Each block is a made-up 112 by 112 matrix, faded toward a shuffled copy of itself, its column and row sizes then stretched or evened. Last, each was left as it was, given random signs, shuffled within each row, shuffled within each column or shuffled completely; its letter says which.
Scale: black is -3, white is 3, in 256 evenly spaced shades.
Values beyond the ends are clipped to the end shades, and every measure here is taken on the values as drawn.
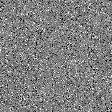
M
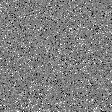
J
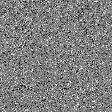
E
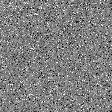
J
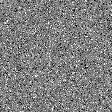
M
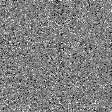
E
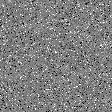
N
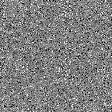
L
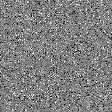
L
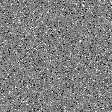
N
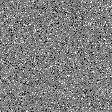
J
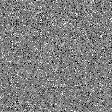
L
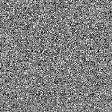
L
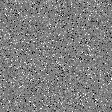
N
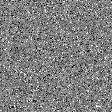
J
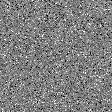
N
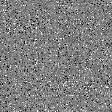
L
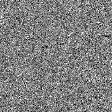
M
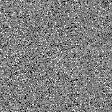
L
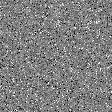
N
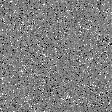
M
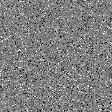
E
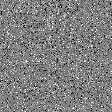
L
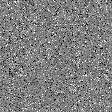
M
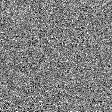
J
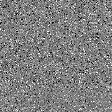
L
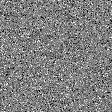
N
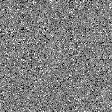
L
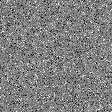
N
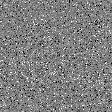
J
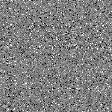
L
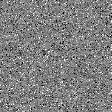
L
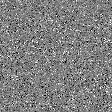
J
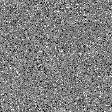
E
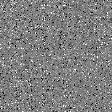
E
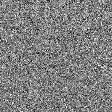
J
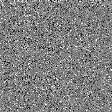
L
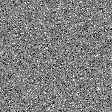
N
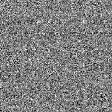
L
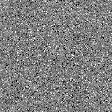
L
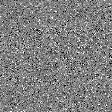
L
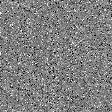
M
